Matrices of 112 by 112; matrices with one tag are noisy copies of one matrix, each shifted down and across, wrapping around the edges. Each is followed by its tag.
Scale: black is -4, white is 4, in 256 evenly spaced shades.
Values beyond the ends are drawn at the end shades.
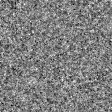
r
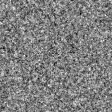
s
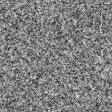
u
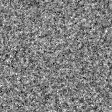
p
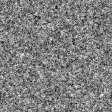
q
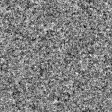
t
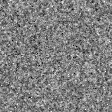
s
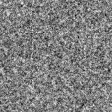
u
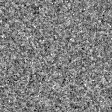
r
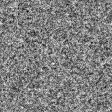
t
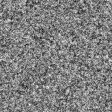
t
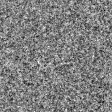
r
